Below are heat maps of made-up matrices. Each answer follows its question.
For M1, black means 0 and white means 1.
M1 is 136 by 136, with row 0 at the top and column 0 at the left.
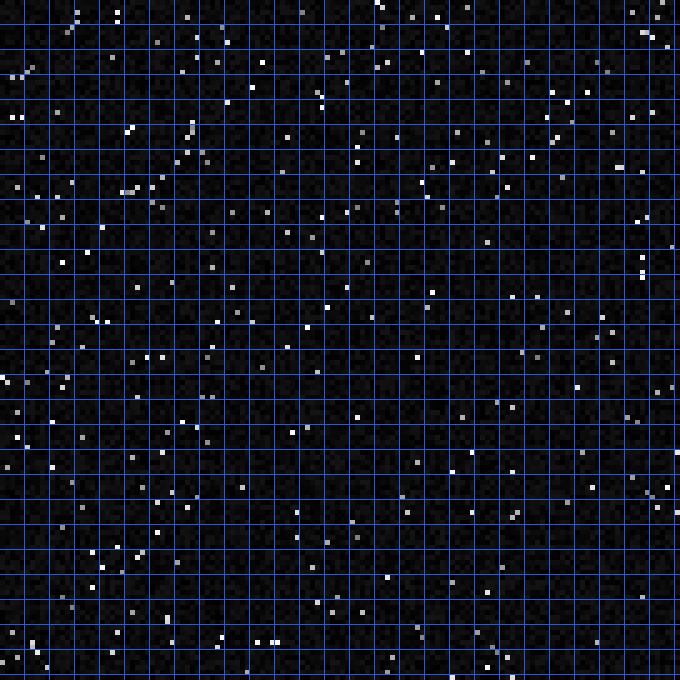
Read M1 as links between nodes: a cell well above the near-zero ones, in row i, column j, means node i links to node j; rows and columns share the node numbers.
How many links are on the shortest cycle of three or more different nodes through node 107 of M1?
7
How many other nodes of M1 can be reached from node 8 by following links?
8
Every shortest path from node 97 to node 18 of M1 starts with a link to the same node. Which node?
node 28
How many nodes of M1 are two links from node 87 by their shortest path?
5
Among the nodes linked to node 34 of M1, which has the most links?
node 128
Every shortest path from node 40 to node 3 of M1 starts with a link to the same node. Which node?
node 30
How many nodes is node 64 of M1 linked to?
4
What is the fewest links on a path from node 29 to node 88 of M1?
3
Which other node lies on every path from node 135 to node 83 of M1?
node 71
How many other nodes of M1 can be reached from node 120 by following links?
11
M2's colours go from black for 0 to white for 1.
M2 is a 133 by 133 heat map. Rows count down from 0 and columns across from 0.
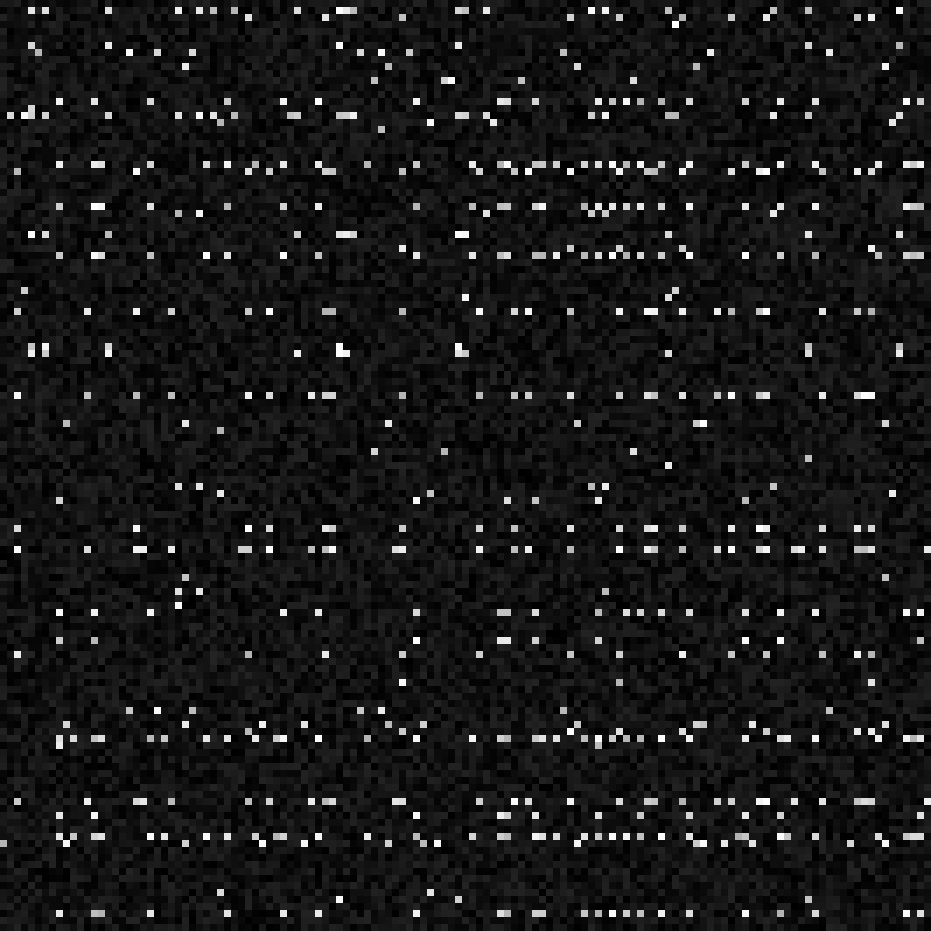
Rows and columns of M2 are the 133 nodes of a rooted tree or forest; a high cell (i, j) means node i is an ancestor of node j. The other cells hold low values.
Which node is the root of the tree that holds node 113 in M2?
78
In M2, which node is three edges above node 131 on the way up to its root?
87
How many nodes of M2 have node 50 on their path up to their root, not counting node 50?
11
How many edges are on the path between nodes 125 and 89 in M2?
6
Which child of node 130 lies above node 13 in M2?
14
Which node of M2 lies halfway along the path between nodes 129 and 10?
29
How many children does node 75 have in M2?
7
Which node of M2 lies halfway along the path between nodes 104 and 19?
93
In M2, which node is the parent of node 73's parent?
24
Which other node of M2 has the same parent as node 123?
44
